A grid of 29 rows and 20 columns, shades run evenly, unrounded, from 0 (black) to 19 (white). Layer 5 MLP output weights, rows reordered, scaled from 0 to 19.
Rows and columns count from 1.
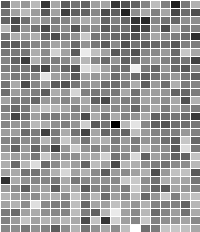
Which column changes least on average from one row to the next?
16
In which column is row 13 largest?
20
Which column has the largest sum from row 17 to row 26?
14
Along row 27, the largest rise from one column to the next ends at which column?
11
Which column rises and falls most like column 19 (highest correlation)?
7
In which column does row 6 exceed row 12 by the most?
5
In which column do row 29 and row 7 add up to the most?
19
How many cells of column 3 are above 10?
15
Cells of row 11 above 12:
3
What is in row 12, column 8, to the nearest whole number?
16
